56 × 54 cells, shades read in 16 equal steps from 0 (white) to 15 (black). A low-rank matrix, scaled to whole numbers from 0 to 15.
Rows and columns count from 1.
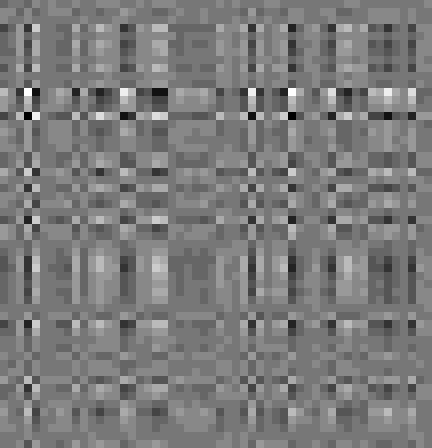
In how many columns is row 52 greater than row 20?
27
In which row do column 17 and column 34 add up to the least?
12
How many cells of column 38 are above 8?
15
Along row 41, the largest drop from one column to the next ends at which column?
5
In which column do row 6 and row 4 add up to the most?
37
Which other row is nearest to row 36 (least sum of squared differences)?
38
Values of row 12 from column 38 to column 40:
5 8 10
